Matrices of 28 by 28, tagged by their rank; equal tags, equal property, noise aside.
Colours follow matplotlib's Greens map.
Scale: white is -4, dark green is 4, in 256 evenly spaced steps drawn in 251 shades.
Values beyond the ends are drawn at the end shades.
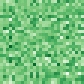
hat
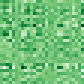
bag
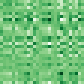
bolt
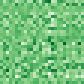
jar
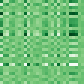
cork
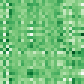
bag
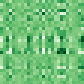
bolt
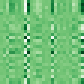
cork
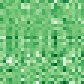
jar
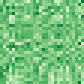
jar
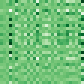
bolt
